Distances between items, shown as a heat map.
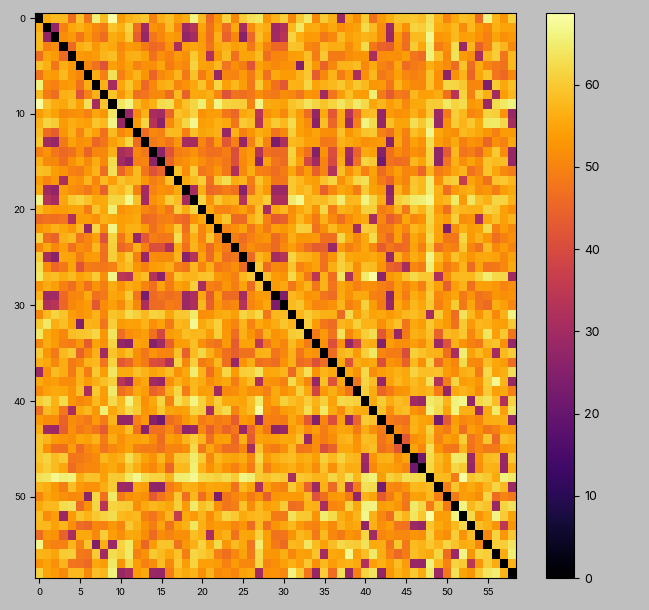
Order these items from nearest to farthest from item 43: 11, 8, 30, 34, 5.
30, 8, 5, 34, 11
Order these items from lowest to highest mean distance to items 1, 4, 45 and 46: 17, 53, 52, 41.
53, 41, 17, 52
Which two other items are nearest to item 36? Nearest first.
24, 16
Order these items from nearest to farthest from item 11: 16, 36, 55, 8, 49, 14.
49, 14, 36, 16, 8, 55
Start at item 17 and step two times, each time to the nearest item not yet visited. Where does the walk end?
52
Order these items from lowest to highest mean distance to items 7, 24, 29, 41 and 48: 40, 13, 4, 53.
13, 4, 53, 40
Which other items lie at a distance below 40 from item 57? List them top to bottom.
40, 46, 47, 53
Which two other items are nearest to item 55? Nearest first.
7, 9
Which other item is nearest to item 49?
42
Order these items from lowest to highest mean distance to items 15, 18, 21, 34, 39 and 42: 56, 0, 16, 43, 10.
10, 43, 16, 0, 56
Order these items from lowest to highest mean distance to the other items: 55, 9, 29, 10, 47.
29, 10, 47, 55, 9
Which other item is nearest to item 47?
46
